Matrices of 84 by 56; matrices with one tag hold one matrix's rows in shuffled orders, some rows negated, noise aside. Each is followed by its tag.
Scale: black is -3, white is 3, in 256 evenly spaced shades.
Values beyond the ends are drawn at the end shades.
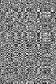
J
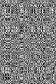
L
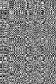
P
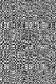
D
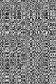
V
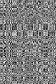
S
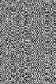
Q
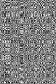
L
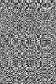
J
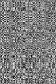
D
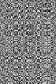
J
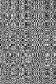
Q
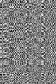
P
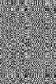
Q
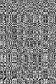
S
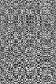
J
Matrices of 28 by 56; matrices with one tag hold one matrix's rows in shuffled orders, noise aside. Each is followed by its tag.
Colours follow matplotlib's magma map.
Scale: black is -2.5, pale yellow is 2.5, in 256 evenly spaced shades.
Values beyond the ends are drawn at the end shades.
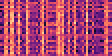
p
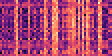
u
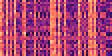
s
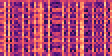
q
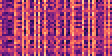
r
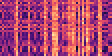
u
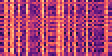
p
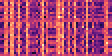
p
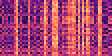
u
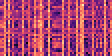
q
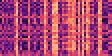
u
